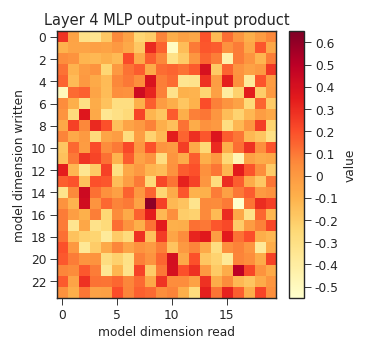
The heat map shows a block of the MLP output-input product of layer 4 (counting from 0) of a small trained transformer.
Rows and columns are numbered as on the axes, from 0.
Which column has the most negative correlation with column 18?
12
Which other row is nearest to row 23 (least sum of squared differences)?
4
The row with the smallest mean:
6
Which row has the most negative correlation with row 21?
15
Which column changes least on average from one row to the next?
5
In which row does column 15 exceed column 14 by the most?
13
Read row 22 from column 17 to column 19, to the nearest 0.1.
-0.2 -0.1 0
